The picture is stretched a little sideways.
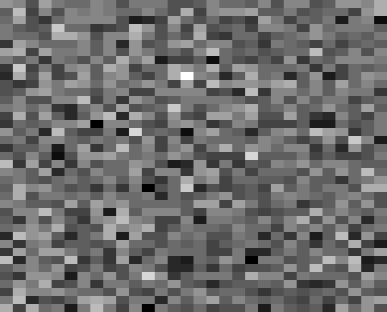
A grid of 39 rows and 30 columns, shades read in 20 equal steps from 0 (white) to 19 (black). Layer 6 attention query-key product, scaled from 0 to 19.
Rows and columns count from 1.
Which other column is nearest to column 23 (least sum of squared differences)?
18
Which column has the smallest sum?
2
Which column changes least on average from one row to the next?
22
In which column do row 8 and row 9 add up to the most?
13
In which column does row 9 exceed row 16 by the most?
5
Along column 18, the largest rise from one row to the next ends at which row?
20
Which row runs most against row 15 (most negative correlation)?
33
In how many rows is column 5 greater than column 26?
13
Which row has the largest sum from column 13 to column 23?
8
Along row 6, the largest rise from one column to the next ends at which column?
10
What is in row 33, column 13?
9
